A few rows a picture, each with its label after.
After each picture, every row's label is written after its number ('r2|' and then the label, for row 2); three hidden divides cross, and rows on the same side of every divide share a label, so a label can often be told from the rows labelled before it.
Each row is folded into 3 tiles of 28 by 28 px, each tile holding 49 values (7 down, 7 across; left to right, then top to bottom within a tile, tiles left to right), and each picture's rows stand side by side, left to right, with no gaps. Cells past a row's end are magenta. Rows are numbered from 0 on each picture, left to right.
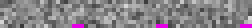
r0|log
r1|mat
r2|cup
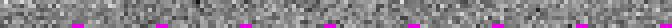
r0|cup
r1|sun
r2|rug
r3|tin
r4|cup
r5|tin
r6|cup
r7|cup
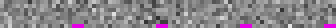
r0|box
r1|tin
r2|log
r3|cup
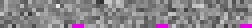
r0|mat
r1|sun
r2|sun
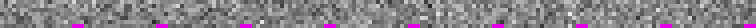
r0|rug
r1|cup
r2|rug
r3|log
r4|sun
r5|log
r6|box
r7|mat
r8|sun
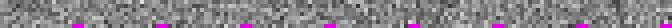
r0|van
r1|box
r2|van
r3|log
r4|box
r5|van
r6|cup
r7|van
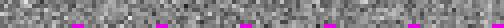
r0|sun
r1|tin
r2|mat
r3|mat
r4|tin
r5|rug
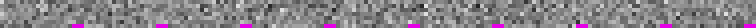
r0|log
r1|box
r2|rug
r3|tin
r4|box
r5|sun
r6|mat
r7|tin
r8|cup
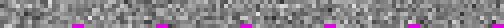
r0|sun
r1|tin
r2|cup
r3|box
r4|box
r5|cup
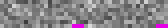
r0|log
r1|cup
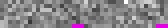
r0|tin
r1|rug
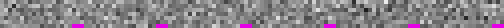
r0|rug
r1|cup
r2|van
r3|cup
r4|cup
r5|rug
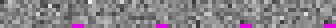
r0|sun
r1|cup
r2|mat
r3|mat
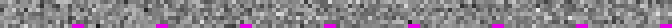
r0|sun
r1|tin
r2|cup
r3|tin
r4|cup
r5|sun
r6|tin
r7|van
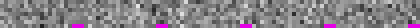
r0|box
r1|tin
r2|log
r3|box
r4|cup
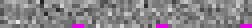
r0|sun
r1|mat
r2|rug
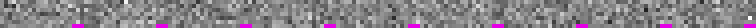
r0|rug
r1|van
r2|rug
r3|tin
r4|cup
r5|rug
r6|tin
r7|box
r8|box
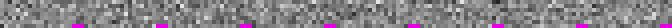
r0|van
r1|mat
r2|log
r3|sun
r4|rug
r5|rug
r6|mat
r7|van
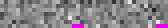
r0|log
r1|box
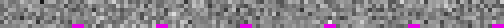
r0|sun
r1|mat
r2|sun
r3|rug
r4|cup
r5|box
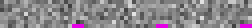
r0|tin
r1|rug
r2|cup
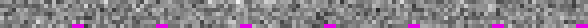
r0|van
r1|cup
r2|rug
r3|cup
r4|rug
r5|rug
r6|tin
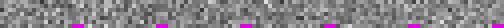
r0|sun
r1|sun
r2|rug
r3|rug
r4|rug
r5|mat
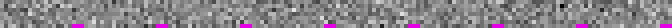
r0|box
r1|box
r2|mat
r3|log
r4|rug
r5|box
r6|log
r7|van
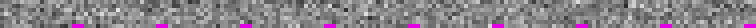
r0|cup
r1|tin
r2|log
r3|log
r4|sun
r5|van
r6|box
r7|van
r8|sun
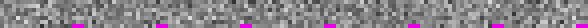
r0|sun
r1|mat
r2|log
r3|tin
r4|sun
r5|box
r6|van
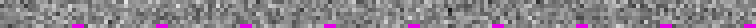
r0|van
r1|van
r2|cup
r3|box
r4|van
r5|mat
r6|log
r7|sun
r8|rug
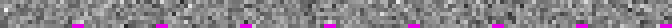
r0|cup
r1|tin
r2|tin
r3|box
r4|cup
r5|tin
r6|mat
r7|van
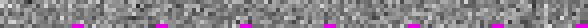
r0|rug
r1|cup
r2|box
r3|rug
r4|log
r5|sun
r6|log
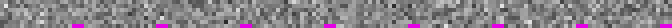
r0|mat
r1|box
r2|van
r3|rug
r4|log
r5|cup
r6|mat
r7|rug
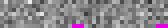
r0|mat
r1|log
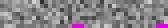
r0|sun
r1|cup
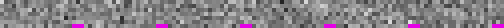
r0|rug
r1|sun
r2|cup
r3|rug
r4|log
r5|van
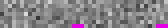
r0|cup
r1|cup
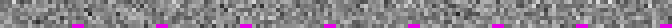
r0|box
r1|tin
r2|cup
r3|tin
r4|box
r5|rug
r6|cup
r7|box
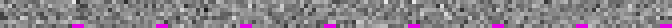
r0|rug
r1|tin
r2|mat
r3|cup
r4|mat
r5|mat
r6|sun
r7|log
